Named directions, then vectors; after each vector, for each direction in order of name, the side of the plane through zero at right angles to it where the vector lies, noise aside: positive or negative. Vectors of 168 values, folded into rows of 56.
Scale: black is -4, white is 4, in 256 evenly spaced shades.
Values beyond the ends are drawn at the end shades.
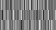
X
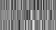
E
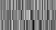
negative, negative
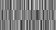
negative, positive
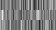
positive, negative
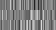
positive, negative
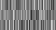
negative, positive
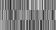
negative, positive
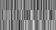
positive, positive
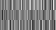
negative, positive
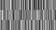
positive, negative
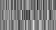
positive, positive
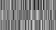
positive, negative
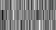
negative, positive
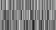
negative, negative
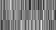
positive, negative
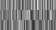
negative, negative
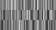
negative, negative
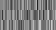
positive, positive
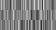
negative, positive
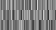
negative, negative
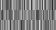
negative, positive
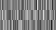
negative, negative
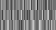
positive, positive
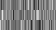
positive, negative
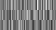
negative, negative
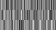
positive, positive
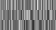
negative, negative
